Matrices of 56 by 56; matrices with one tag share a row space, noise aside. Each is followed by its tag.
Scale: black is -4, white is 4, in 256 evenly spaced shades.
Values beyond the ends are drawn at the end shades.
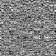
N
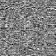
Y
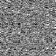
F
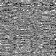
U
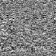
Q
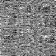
U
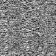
Y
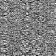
Y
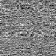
U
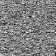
Y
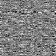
U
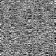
N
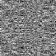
U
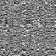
Y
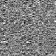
Y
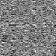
Q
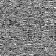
N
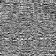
U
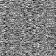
Y
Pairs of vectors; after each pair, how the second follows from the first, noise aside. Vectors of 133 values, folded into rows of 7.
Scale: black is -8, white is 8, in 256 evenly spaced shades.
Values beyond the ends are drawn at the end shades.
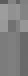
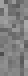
sign-scrambled.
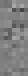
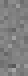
reversed, partly zeroed.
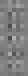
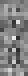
reversed, scaled up.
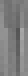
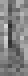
reversed, scaled up.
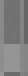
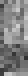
negated, scaled up.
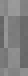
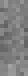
reversed, partly zeroed.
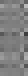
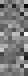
negated, scaled up.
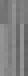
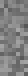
sign-scrambled.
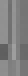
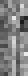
reversed, scaled up.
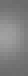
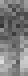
wrapped around, scaled up.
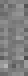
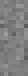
wrapped around, shrunk.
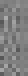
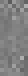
reversed, partly zeroed.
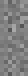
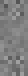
reversed, partly zeroed.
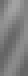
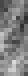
reversed, scaled up.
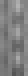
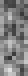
reversed, scaled up.
